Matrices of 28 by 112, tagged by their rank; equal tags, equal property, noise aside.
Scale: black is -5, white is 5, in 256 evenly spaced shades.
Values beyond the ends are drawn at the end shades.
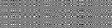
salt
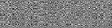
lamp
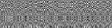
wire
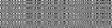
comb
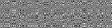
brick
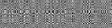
brick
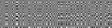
salt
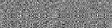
lamp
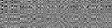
brick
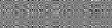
salt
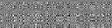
wire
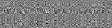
lamp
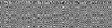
wire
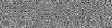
lamp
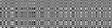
comb
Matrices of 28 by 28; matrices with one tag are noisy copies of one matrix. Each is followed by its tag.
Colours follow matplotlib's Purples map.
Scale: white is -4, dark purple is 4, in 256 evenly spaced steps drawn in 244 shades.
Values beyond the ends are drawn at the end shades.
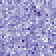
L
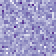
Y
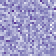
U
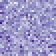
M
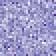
M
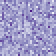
Y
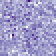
L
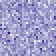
U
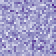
Y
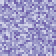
Y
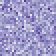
Y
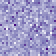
Y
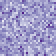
M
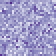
L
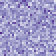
M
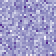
U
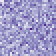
Y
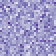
M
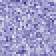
M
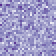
U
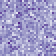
U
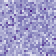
U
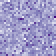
L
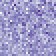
L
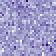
U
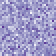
U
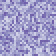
M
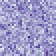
U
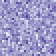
Y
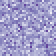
U
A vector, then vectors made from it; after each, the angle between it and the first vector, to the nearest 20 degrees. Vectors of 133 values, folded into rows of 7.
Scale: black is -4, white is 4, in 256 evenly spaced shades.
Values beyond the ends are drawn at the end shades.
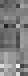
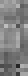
160 degrees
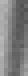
100 degrees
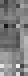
20 degrees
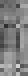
20 degrees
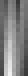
80 degrees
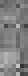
40 degrees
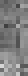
20 degrees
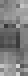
40 degrees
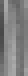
80 degrees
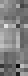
160 degrees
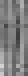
60 degrees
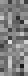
80 degrees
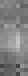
140 degrees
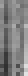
120 degrees
